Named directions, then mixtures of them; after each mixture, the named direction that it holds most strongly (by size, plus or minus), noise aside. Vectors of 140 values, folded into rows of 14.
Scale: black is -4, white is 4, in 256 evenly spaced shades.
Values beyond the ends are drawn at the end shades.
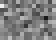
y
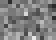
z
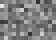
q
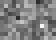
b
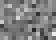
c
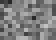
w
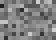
q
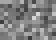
c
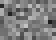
y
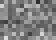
q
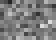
w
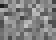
y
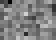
w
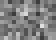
z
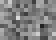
w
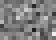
c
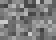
q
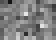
z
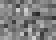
z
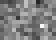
b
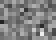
c
